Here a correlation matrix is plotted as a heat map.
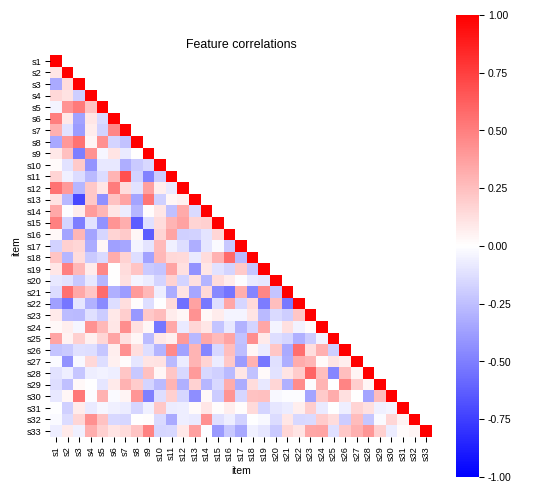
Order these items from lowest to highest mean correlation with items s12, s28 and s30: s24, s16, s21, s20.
s20, s16, s21, s24
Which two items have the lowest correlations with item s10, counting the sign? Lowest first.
s24, s4
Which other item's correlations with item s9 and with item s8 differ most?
s3
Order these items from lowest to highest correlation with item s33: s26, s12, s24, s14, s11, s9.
s11, s14, s12, s26, s24, s9
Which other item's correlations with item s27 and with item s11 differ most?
s19
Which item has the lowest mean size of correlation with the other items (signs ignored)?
s31
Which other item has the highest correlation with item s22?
s26
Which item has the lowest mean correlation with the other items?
s17
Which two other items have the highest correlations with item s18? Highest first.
s16, s25
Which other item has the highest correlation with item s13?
s9
